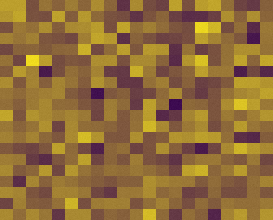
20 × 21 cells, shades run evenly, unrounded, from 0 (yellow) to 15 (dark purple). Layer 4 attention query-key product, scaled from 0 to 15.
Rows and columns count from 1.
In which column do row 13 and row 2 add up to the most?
19
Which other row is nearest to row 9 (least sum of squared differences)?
14
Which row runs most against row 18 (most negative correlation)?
6
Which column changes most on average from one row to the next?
16
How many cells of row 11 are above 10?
3
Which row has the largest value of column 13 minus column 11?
7
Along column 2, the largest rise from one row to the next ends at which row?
8
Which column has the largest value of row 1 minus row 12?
12
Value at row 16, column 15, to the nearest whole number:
4
